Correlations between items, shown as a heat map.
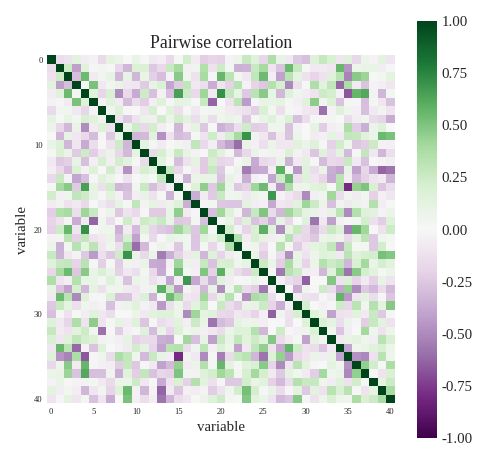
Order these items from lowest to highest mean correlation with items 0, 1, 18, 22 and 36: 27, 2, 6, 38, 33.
27, 6, 38, 33, 2
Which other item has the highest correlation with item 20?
4
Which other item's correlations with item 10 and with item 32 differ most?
22
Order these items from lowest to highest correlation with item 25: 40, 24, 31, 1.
31, 40, 24, 1
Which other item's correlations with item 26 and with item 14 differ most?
16
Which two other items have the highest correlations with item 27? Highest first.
13, 35
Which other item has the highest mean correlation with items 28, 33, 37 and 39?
24
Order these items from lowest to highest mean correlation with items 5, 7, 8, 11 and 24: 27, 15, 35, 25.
35, 27, 25, 15
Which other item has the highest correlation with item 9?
23
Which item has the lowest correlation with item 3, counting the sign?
34
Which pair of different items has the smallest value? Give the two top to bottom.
15, 35
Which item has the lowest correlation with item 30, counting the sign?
26
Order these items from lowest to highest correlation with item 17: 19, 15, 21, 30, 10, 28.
21, 28, 19, 15, 10, 30
